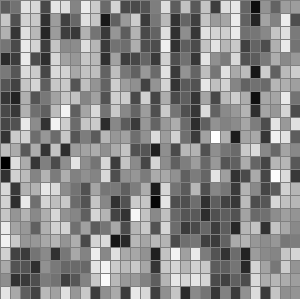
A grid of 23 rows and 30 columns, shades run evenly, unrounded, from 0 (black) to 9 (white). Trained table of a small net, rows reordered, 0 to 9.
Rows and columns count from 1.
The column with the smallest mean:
16
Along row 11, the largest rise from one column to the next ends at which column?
28
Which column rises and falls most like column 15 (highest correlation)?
5
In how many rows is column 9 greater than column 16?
18
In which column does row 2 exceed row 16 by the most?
24
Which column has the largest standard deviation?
1
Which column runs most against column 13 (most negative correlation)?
6
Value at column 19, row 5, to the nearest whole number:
4
